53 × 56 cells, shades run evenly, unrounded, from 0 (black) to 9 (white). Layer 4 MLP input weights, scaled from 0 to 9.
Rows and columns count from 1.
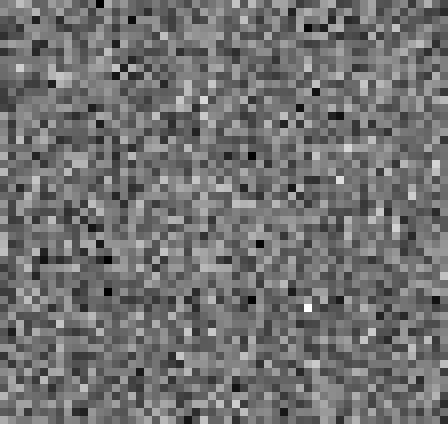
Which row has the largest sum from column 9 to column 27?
34
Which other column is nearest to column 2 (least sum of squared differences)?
45
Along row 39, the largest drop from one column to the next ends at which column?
40
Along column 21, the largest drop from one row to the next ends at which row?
33
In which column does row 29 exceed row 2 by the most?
37
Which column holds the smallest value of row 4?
39
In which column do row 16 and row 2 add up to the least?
22
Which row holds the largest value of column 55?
21
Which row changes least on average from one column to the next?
8
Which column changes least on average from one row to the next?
29
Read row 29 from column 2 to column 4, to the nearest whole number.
3 3 4
